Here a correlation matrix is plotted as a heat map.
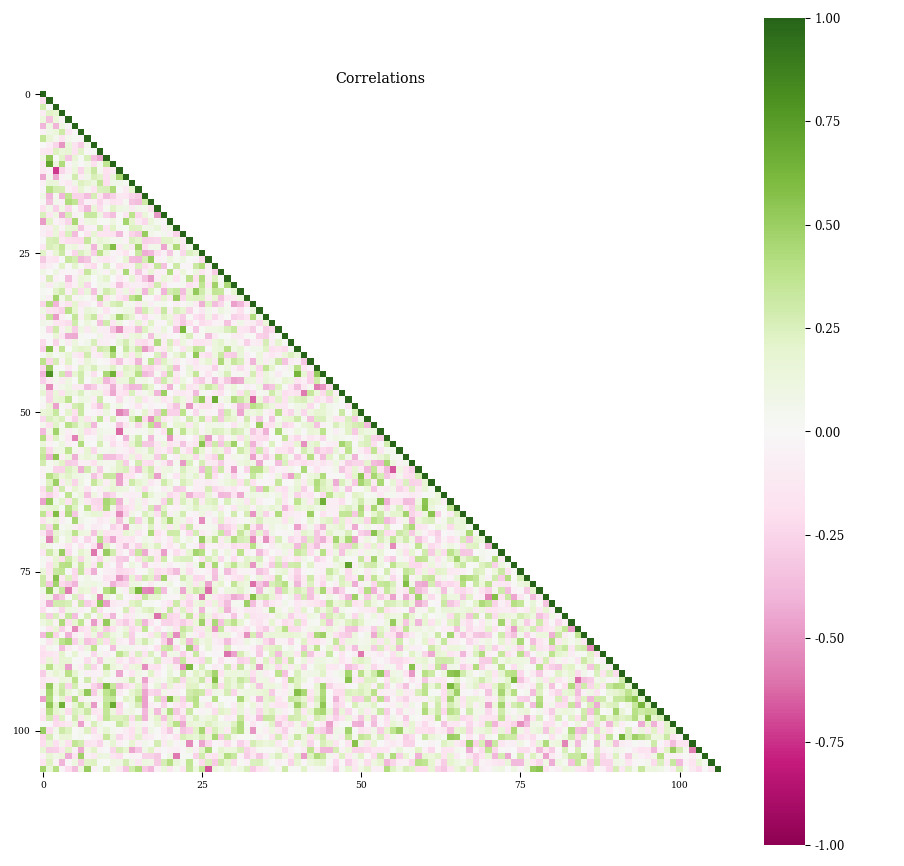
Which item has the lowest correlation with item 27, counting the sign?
84
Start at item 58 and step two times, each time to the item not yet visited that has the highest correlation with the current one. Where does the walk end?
23
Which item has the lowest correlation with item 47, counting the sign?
41
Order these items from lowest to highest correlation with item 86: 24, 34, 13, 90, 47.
90, 47, 13, 34, 24
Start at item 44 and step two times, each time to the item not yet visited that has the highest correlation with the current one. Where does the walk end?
11
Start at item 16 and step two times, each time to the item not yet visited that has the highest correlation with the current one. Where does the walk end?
37
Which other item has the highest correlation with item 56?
100
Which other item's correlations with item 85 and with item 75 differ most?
80
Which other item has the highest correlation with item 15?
78
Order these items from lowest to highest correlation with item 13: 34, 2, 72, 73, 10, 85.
2, 73, 10, 72, 34, 85
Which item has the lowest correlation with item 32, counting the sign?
85
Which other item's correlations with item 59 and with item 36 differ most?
55
